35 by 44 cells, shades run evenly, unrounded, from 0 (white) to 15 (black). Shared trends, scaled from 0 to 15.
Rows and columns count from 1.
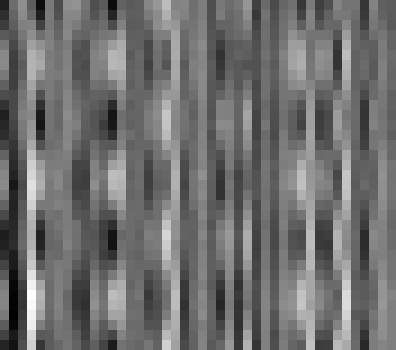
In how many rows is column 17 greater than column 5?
18
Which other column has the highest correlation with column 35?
26
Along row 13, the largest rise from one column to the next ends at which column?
5
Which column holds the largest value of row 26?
2
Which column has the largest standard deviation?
13
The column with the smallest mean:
4
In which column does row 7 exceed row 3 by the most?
19
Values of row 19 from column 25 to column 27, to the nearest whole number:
12 8 11
